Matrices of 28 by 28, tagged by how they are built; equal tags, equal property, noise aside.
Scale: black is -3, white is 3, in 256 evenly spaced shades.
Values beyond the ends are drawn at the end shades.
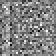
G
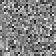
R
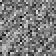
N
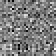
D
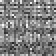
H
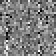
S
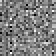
S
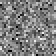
R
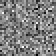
G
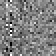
S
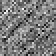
N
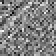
N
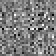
D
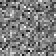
G
